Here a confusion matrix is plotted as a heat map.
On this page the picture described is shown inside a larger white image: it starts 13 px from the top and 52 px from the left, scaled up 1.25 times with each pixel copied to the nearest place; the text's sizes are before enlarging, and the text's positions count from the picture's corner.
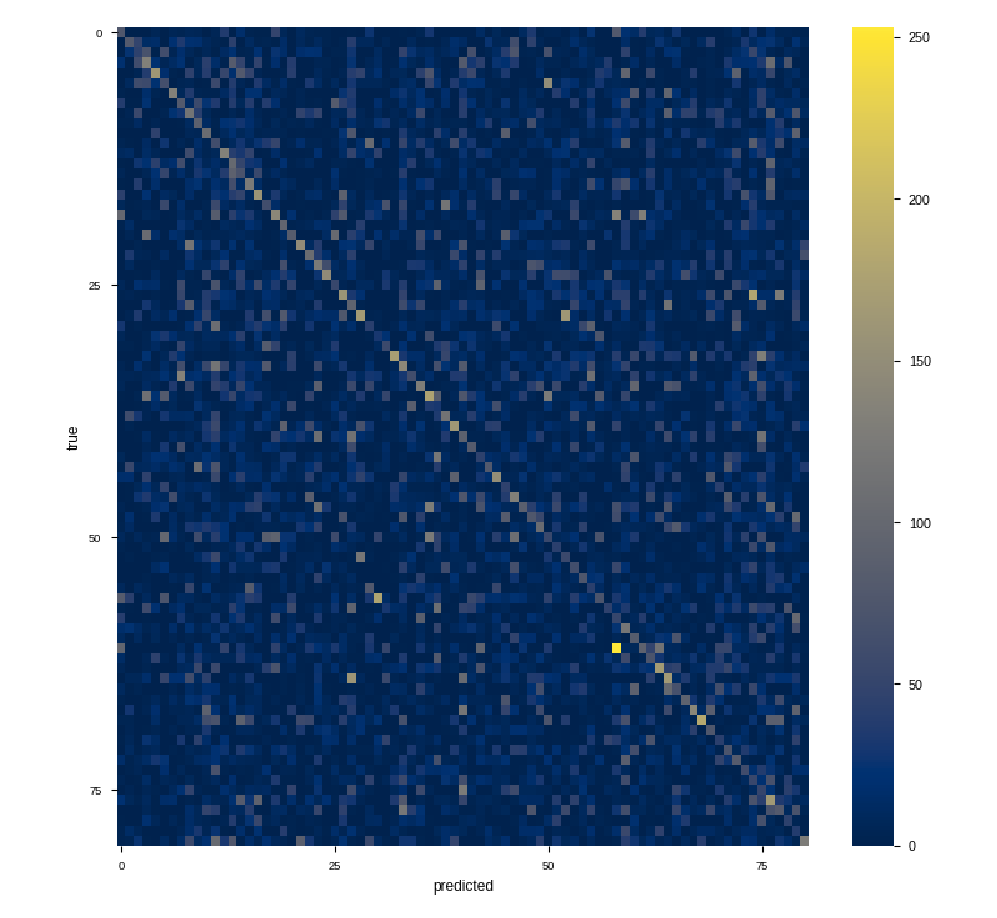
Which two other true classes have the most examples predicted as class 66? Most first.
24, 8
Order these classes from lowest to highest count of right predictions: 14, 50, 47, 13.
50, 14, 47, 13
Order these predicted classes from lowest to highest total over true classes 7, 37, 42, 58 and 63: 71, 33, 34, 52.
52, 33, 34, 71
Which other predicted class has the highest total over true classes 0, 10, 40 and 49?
27
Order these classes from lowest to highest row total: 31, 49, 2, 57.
31, 49, 2, 57
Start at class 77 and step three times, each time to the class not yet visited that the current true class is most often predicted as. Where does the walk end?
29
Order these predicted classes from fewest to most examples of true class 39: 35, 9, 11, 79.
9, 35, 79, 11
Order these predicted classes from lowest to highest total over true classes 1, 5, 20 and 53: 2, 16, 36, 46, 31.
31, 16, 36, 2, 46
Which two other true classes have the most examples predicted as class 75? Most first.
32, 40
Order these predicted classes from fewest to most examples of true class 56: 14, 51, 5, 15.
51, 14, 15, 5
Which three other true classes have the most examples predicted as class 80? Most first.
22, 21, 43
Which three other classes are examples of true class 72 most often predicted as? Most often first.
59, 37, 70
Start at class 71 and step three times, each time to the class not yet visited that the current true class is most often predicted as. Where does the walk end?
64
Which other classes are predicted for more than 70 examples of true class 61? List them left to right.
0, 42, 58, 63
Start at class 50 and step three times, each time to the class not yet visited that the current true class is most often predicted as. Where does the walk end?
76
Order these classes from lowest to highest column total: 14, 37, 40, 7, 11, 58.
7, 37, 14, 58, 40, 11
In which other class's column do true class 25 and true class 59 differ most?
42
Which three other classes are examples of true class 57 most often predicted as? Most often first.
37, 27, 78
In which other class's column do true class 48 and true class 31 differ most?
79
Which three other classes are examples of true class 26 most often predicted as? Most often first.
74, 77, 71
